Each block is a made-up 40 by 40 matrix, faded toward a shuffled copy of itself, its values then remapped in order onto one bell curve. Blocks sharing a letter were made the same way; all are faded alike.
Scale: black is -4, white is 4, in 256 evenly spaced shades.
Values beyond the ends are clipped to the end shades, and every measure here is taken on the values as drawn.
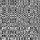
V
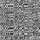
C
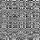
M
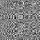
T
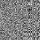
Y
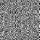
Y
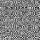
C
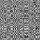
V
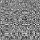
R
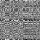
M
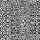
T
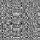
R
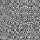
T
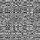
M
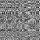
M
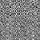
T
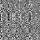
Y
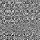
C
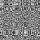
M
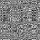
C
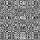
V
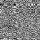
C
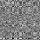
C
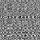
M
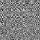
R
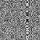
Y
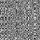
R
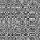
M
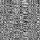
T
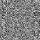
Y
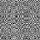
M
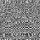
C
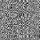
Y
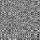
C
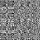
T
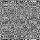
M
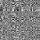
R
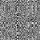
Y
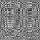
M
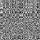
C
